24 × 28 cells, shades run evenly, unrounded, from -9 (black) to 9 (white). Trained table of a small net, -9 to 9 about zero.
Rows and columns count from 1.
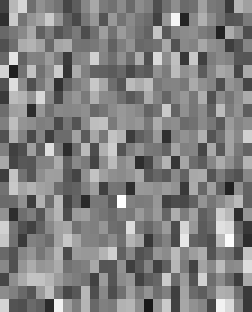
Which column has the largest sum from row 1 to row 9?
2
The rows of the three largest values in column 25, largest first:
24, 18, 17
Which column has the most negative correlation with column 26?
3
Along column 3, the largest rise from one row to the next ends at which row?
20
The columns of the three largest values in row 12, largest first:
6, 13, 10
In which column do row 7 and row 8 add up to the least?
7
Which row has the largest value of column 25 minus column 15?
21
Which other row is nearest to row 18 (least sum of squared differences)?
19
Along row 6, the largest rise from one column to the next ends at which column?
9
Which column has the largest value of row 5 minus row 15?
26
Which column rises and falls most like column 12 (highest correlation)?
15
